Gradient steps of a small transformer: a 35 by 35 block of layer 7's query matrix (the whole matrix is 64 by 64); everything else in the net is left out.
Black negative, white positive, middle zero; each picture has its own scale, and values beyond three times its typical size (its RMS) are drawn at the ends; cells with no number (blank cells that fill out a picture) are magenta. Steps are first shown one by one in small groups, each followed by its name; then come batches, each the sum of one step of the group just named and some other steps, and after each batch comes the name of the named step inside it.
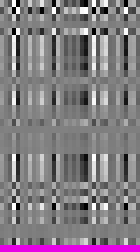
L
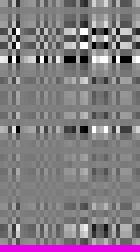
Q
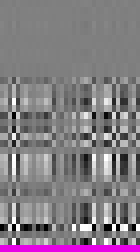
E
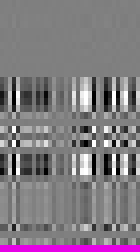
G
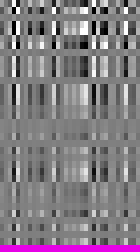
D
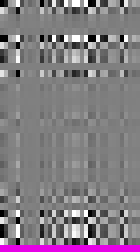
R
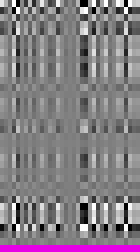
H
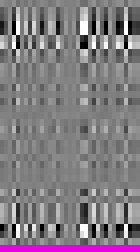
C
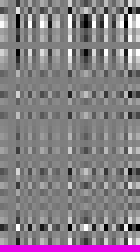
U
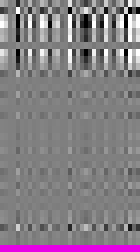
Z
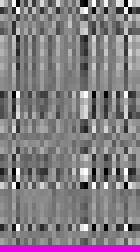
U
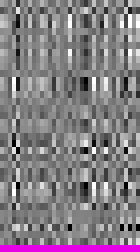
U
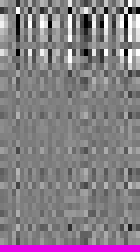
Z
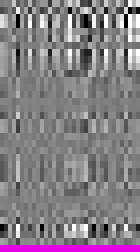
Z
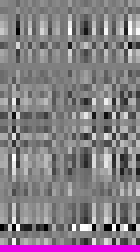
E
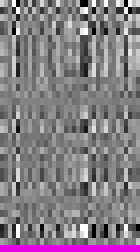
U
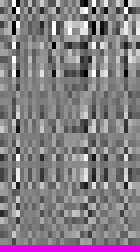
D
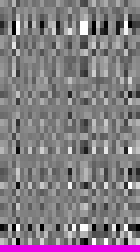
U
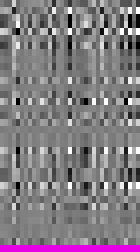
L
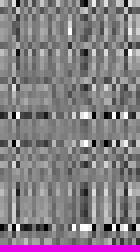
E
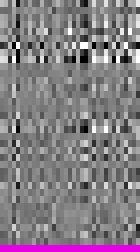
Q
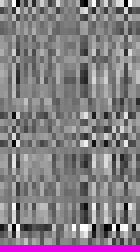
E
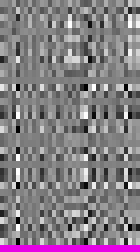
U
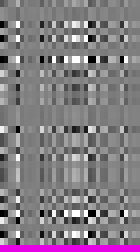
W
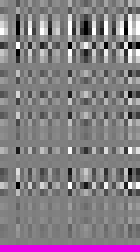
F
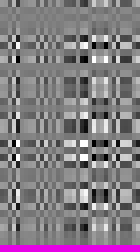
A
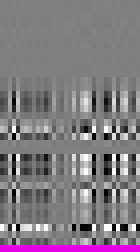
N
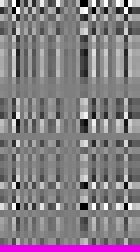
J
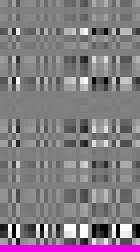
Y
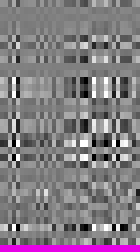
A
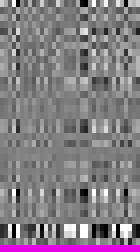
Y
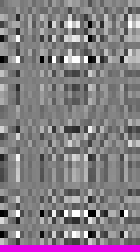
W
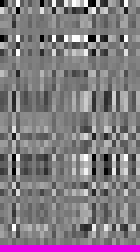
N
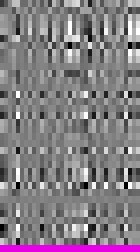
F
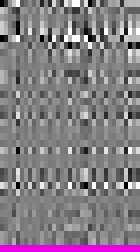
F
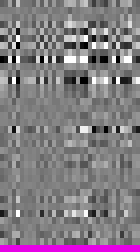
W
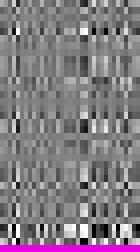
Y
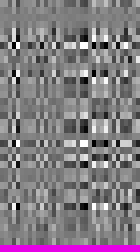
A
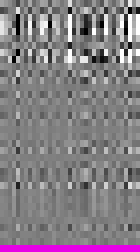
F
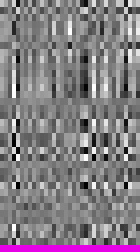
J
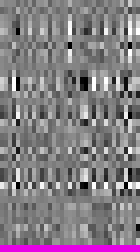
F
